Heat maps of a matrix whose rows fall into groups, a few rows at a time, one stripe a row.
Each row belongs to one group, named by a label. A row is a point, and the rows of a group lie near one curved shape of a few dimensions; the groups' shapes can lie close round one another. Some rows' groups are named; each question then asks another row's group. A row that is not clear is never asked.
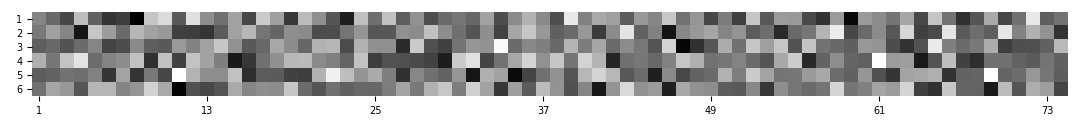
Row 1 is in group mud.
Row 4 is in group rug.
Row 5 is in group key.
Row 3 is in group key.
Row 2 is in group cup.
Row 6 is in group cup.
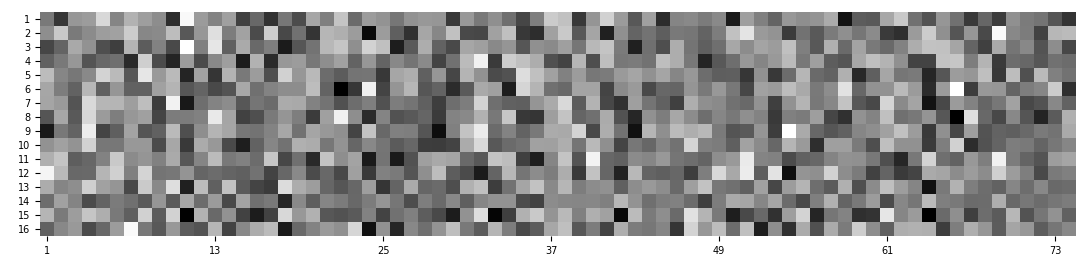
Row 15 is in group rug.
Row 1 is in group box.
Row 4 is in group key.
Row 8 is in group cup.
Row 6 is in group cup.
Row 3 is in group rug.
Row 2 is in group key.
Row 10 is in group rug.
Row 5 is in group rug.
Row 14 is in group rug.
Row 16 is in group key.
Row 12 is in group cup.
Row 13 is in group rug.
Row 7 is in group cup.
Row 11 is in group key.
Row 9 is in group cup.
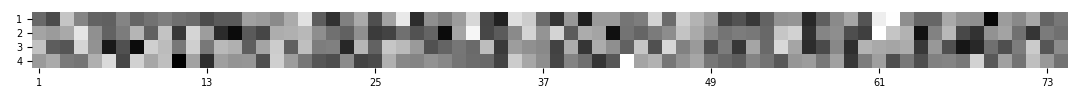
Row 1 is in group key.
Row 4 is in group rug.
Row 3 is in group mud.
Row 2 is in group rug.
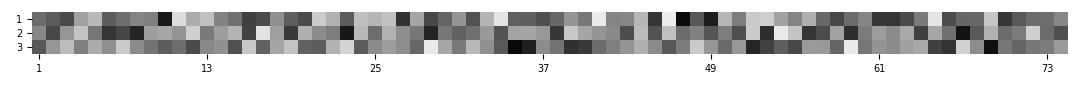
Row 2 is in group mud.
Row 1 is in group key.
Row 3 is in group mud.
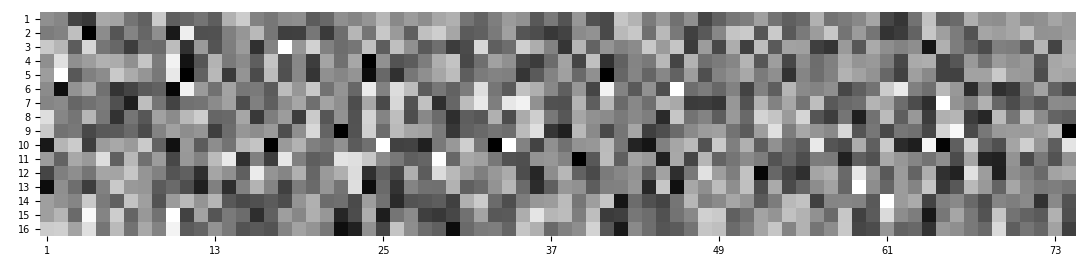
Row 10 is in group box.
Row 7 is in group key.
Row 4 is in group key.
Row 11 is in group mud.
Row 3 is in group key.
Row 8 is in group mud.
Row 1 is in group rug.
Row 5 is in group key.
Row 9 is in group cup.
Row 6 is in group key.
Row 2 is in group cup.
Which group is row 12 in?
mud
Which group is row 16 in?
cup
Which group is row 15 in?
cup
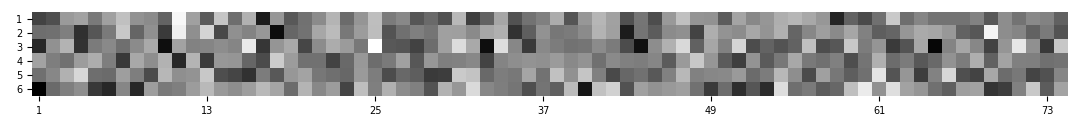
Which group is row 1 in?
box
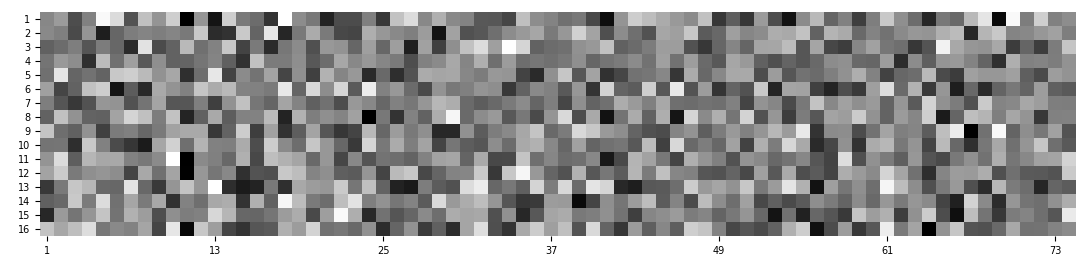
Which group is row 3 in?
key
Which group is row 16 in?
rug
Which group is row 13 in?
rug
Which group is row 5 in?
key
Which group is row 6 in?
mud
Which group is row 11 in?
key
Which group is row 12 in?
key
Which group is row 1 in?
rug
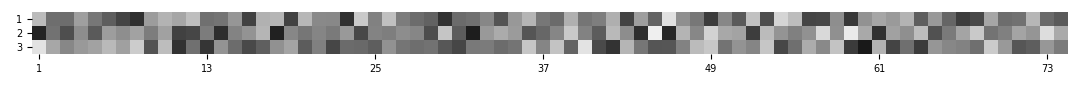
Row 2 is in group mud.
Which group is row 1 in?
mud
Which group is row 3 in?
cup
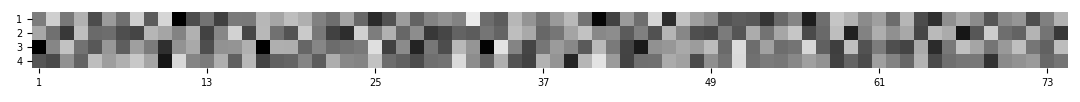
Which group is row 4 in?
box
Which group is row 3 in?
box
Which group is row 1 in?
key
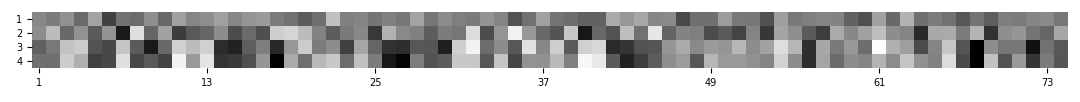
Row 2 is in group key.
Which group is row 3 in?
rug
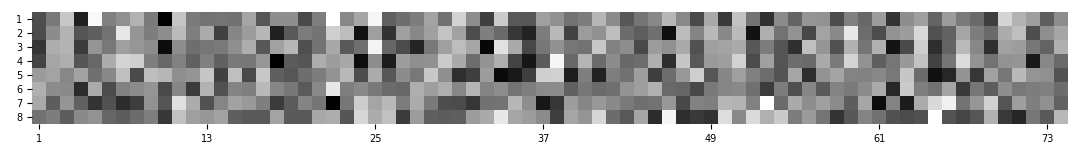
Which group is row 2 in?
key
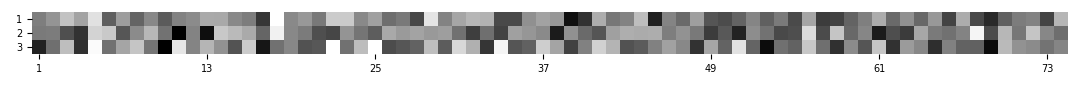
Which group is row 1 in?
mud
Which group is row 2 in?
rug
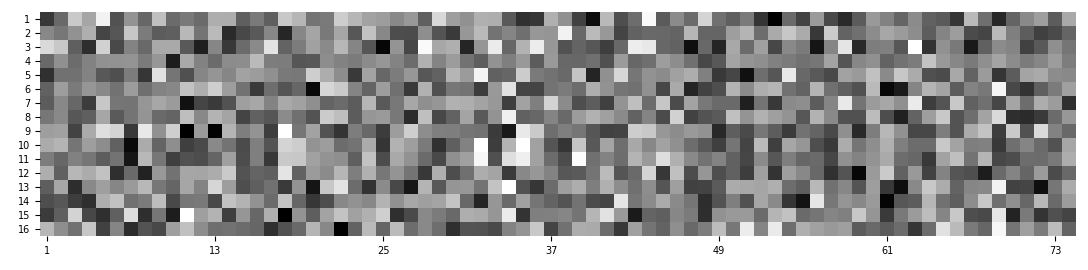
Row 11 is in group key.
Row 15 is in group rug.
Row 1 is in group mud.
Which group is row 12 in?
mud
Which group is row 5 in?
cup
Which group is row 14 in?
rug
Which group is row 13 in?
key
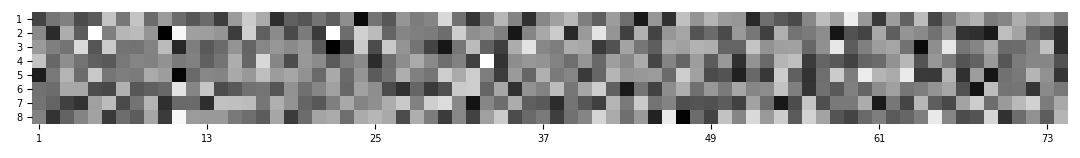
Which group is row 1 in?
mud
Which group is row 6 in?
rug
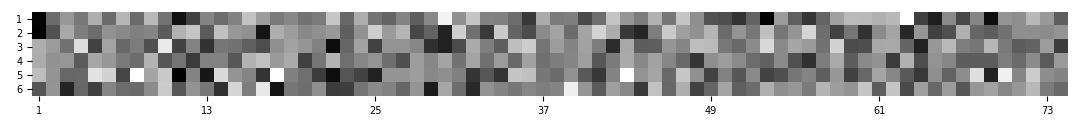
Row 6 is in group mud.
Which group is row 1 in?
cup
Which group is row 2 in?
box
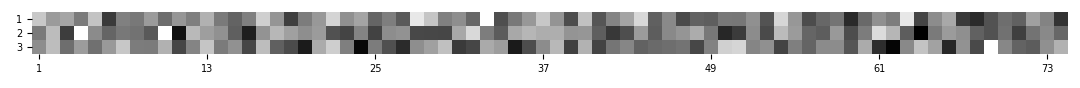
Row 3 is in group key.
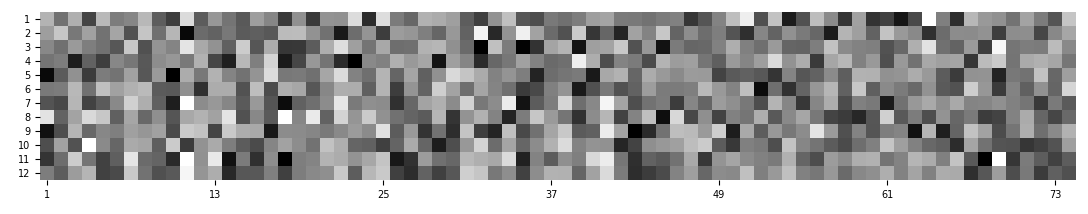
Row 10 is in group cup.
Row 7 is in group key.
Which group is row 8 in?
mud
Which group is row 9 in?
box
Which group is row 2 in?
key
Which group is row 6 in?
mud
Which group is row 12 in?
rug
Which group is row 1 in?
cup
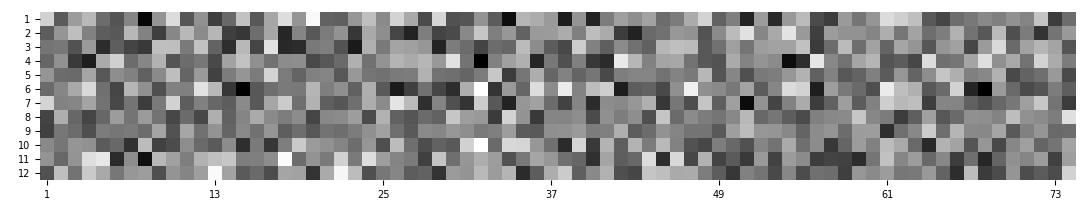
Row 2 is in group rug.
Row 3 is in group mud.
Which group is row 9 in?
rug
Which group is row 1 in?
key
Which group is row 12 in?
cup
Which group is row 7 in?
key
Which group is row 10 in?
key
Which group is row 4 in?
rug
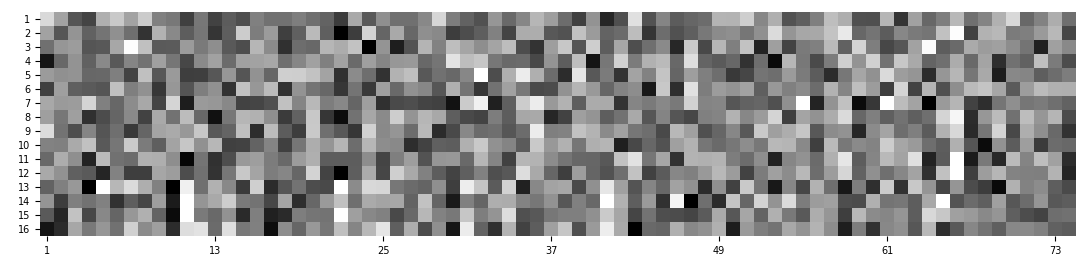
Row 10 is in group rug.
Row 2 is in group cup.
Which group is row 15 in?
key
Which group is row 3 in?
key
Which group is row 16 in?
box
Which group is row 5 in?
key
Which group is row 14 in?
key
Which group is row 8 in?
cup
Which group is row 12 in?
cup
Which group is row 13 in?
box
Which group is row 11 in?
cup
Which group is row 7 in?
rug
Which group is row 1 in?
cup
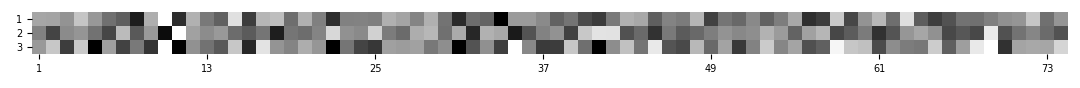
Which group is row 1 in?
key
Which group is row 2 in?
key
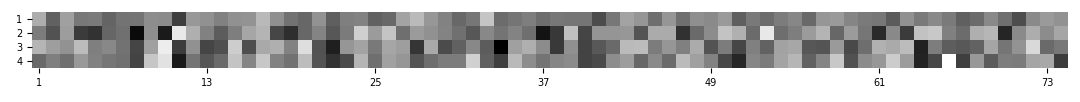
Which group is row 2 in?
cup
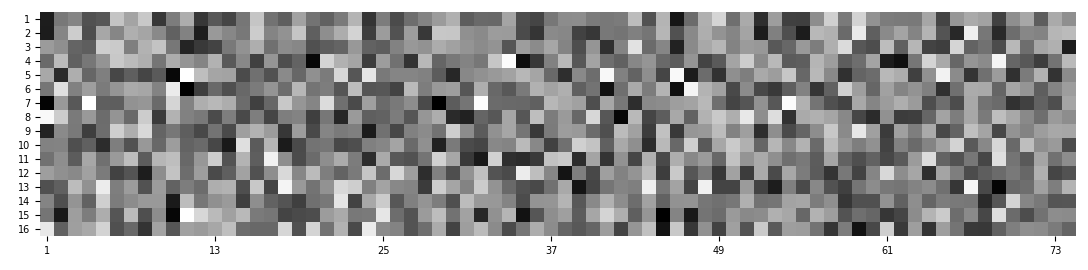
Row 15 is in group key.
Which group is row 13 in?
mud
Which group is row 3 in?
cup
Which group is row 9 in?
mud
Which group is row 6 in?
key
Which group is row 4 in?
key
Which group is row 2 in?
mud
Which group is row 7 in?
cup
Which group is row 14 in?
box
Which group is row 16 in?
mud
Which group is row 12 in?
key
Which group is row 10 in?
mud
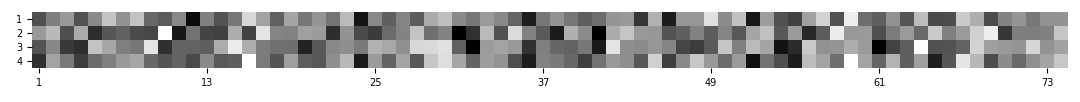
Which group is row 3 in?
rug
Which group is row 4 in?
mud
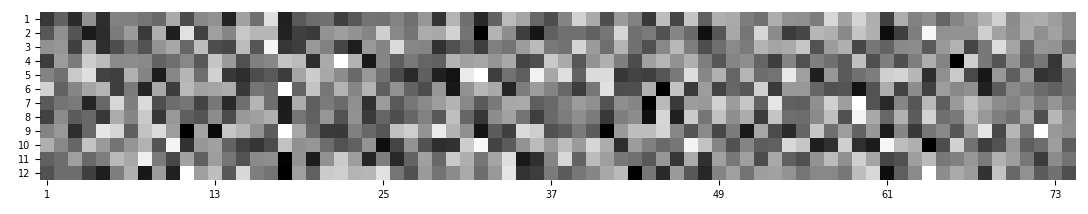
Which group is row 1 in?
mud
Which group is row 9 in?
rug
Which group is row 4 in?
cup
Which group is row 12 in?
rug
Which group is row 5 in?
rug
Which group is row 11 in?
key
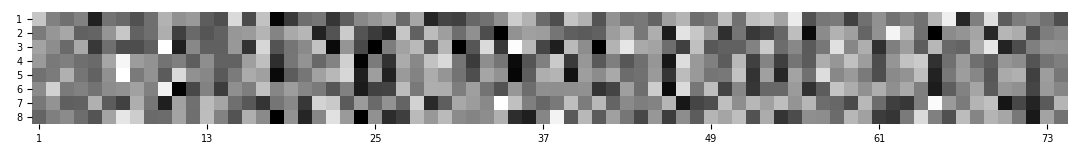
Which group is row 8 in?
key
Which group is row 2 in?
key
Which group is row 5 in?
key
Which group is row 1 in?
mud
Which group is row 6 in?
key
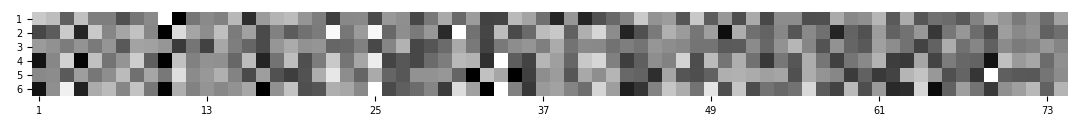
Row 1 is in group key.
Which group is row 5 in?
key
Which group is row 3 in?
rug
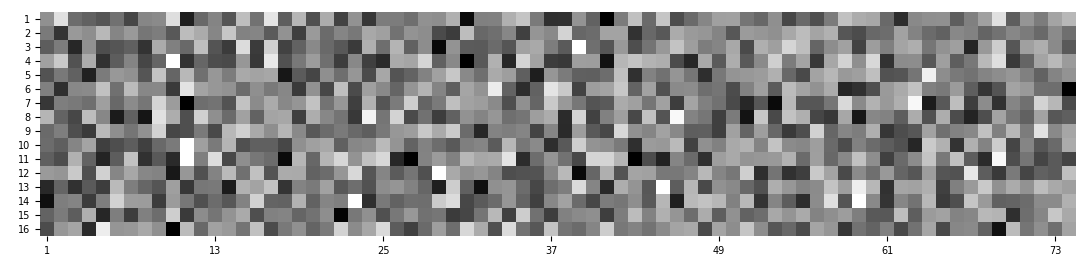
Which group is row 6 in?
box
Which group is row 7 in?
cup
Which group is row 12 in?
mud
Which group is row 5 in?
rug
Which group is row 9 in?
rug
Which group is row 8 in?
mud
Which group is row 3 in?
mud
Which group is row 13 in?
mud
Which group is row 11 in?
rug
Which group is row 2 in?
box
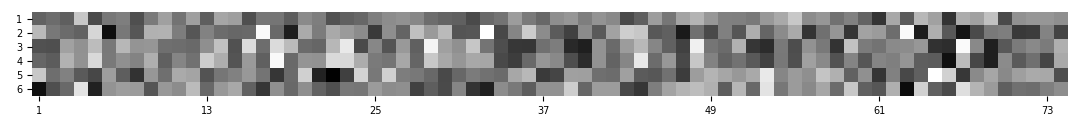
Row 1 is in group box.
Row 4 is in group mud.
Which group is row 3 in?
mud
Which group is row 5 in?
cup
